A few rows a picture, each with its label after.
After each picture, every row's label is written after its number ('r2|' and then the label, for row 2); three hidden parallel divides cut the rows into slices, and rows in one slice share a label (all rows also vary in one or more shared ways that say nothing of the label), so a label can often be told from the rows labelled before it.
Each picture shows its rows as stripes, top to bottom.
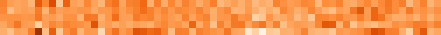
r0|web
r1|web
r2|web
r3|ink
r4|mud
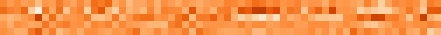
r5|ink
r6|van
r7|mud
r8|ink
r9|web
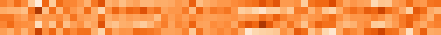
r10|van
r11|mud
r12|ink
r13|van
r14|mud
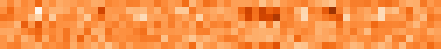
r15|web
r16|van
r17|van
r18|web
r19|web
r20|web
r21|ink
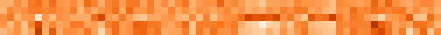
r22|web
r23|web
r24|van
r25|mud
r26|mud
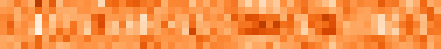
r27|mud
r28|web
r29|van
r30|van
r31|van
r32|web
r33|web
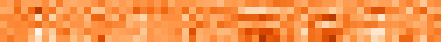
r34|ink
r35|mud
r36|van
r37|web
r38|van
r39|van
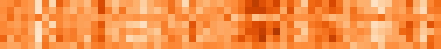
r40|van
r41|van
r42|web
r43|van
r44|van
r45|van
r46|ink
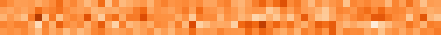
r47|ink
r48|web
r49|mud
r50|van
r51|ink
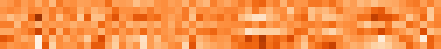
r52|ink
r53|web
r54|mud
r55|ink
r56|mud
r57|van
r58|van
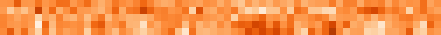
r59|web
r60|mud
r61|ink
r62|van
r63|van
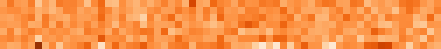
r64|ink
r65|ink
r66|ink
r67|ink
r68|web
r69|ink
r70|mud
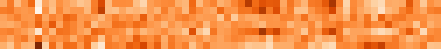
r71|van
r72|van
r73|web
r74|web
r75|van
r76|web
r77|mud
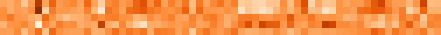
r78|mud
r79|mud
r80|ink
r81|van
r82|web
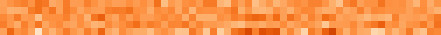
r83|web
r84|web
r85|ink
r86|web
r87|van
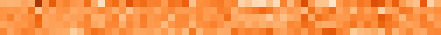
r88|mud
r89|ink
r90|web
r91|web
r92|ink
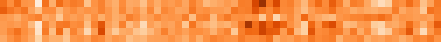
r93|van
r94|ink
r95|web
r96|van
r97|van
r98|ink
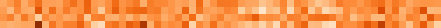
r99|web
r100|mud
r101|ink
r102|mud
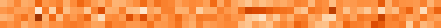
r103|web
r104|van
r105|mud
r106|web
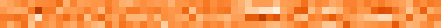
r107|web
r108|mud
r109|van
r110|web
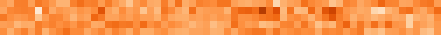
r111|web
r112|van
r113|ink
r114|web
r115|ink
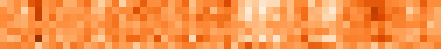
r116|mud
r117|mud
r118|mud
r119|web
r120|web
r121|mud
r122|ink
